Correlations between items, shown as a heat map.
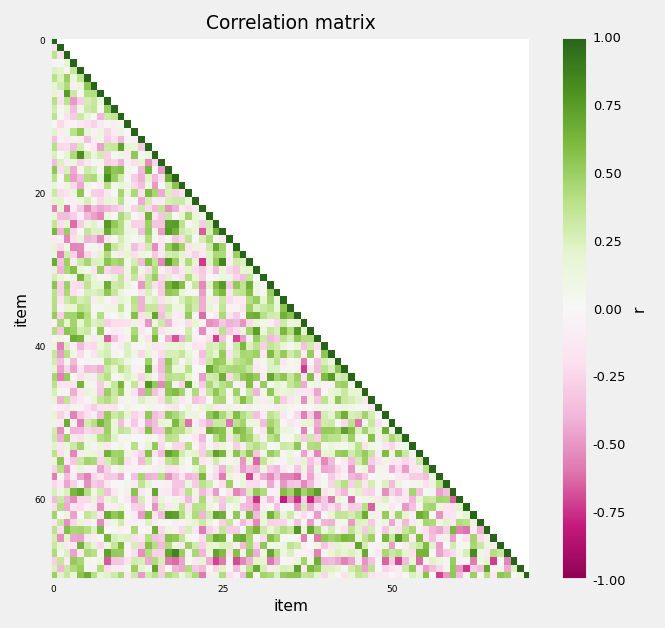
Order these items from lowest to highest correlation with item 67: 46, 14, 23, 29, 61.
23, 61, 14, 29, 46
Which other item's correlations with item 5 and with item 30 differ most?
55
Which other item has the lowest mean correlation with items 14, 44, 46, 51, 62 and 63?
68
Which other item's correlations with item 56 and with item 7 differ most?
2
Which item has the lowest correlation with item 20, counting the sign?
50
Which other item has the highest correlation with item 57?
22
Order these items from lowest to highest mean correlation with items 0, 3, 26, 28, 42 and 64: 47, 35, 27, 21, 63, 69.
63, 21, 27, 35, 47, 69
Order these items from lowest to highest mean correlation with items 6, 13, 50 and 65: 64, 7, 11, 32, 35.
35, 11, 64, 32, 7
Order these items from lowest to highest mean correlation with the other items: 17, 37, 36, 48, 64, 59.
37, 48, 59, 64, 36, 17
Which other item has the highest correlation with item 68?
39
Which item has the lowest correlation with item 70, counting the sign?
57
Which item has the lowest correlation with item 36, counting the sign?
60
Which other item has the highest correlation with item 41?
44
